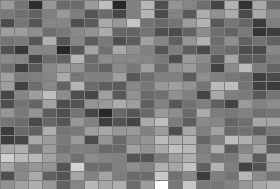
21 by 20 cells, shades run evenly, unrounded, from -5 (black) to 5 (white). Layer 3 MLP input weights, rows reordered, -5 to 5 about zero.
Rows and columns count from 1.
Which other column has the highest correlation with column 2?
1
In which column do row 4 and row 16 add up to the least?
20
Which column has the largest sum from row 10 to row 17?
12
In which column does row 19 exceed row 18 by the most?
6
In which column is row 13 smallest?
8
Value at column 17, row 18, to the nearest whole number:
0
